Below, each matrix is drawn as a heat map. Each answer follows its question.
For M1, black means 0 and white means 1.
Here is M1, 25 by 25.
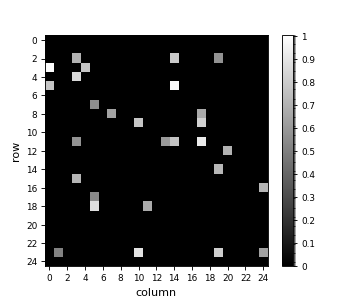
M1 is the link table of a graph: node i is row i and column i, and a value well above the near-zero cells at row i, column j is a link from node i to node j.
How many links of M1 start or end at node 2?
3
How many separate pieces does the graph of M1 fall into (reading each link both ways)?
5
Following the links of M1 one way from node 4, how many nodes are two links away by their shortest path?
1
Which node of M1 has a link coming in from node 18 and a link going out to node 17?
node 11
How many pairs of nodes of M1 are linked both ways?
1
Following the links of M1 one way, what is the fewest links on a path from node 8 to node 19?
4
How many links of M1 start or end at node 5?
5
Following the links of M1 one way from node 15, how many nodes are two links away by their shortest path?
2
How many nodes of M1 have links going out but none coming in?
8
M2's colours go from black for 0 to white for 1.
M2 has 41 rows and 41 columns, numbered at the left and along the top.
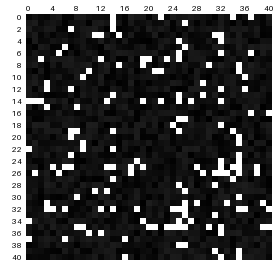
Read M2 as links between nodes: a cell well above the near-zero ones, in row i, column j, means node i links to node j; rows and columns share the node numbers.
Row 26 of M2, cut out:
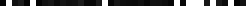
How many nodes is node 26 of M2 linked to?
9
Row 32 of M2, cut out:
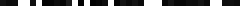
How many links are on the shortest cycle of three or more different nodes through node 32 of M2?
3
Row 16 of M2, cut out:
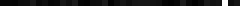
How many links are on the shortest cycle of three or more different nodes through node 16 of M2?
5
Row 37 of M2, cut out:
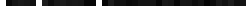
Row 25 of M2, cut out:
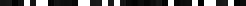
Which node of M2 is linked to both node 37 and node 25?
node 6
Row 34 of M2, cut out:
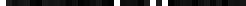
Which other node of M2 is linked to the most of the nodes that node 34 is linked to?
node 14
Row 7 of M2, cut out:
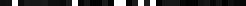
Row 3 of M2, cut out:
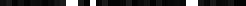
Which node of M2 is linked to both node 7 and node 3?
node 12
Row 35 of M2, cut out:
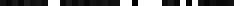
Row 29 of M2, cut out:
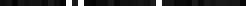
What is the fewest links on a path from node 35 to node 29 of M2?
2
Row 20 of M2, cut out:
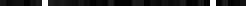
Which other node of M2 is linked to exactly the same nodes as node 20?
node 23
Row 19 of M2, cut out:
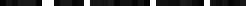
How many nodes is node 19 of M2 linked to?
5
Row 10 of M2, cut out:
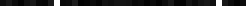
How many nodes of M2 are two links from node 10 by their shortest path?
5
